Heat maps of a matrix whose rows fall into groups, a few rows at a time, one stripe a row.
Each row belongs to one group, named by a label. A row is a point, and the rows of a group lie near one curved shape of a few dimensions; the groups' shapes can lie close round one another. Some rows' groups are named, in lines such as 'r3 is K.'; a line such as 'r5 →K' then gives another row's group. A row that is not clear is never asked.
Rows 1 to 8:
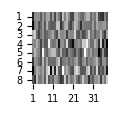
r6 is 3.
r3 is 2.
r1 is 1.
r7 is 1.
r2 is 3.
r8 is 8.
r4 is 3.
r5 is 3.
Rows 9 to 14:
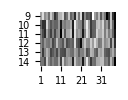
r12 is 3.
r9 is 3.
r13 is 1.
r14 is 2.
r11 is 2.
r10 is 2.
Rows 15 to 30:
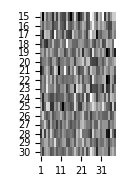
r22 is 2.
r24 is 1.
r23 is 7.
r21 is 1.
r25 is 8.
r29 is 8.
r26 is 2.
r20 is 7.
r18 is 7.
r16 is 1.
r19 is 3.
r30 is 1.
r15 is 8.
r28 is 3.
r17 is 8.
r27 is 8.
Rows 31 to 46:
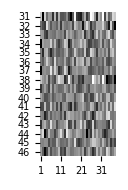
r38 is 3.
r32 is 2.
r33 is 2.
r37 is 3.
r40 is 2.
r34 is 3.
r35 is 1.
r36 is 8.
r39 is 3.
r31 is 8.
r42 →2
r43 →3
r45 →3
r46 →2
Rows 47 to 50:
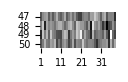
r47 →3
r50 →8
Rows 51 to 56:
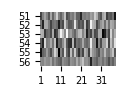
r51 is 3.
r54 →8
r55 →1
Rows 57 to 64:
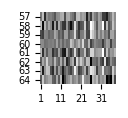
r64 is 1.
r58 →8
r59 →1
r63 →8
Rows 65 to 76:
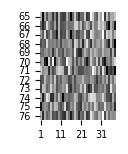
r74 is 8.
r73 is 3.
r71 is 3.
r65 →8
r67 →8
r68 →2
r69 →3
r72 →8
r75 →3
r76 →8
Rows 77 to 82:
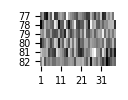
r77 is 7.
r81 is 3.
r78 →1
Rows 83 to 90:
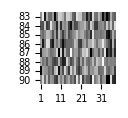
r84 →8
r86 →8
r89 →1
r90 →3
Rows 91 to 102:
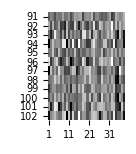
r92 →8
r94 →1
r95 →8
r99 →1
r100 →2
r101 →8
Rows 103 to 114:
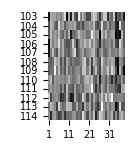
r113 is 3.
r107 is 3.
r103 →1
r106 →3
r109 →2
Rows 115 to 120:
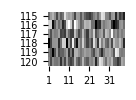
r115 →3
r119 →2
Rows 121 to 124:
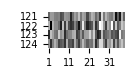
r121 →1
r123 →3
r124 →1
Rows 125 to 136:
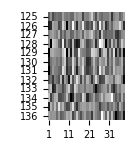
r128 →8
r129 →1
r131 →1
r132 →2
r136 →3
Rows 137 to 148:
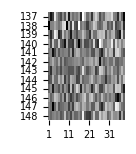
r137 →2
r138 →1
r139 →8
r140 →8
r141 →2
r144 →8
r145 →2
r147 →2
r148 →3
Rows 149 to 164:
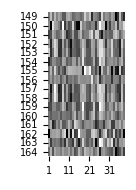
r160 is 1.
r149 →3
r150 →8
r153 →8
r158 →8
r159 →1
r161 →7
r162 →1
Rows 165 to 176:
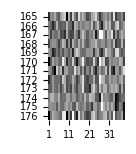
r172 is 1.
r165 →1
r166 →2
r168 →1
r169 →2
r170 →1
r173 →3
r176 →1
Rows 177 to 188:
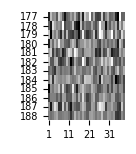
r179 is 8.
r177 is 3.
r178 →8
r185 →3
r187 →8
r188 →1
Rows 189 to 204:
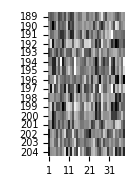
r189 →1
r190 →2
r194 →7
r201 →2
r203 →3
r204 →1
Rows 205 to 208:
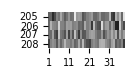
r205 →7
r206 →3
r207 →8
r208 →3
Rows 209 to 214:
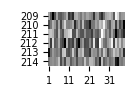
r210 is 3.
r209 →2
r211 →3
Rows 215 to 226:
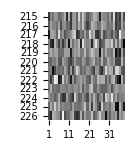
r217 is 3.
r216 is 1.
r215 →1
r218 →2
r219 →1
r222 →8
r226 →8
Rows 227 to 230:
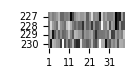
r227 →1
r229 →7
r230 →8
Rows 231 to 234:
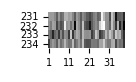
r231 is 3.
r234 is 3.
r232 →3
